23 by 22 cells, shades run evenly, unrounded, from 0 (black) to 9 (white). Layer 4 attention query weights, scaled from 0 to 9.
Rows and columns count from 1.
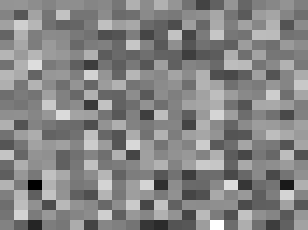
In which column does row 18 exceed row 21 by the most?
4
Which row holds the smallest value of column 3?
19
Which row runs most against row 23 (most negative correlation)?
1
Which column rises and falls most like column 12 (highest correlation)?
3
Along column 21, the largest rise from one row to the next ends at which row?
20
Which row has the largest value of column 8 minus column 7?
11
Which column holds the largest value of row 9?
22
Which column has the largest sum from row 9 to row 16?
15
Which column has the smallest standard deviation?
6
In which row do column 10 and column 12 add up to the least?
23
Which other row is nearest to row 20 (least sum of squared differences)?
5
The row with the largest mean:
17
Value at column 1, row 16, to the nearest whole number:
7
